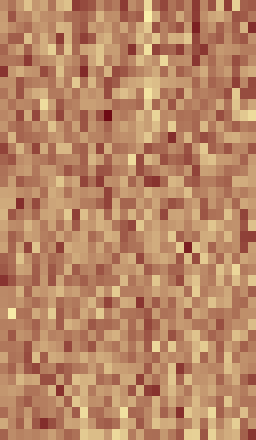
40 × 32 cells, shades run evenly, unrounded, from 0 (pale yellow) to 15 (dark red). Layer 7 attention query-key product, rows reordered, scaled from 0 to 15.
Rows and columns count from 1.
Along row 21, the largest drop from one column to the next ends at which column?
18
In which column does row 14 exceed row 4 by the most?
24
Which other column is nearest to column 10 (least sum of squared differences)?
21
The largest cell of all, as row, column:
11, 14
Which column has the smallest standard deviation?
12
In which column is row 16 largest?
25
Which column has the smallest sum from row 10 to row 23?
19
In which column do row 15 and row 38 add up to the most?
23
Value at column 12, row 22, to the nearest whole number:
9
